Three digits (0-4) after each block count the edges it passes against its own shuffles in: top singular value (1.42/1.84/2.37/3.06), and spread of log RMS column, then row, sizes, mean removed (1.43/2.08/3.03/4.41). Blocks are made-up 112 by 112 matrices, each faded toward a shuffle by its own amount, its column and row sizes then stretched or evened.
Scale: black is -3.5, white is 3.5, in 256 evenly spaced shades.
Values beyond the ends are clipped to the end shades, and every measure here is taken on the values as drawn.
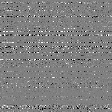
3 1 4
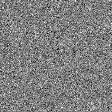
0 1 1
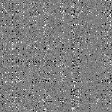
2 3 2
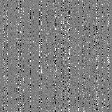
1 4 0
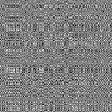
4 0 3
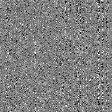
1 3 0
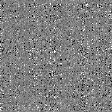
0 3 2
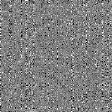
2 3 2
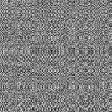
4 3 2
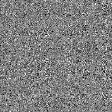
0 2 2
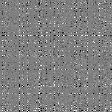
3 3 3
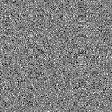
3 0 1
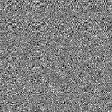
3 0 2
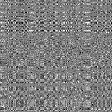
4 1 3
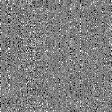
2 3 0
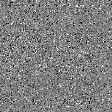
0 1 2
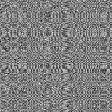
4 0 2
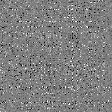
2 2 2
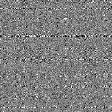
3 2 3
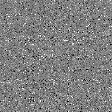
1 1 2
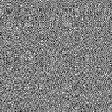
3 0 0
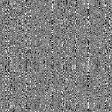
3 3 0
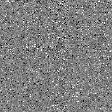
0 2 2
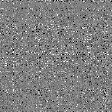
0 2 3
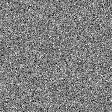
0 0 0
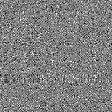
3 0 1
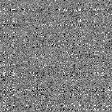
2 2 3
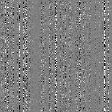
1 4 1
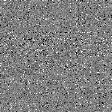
0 2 2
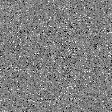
0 1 1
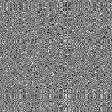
4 1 0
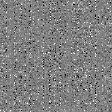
1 3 1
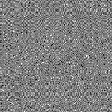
4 1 0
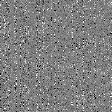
0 3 0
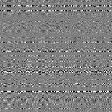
4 0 4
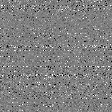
1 1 3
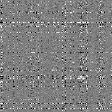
3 3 3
